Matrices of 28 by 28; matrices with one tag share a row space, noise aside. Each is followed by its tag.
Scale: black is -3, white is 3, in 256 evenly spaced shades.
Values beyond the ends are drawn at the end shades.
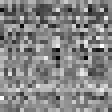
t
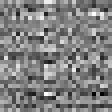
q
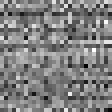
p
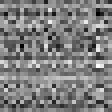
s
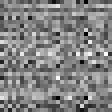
t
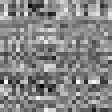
q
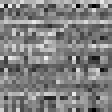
q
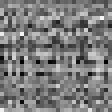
t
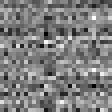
q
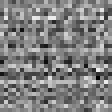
s
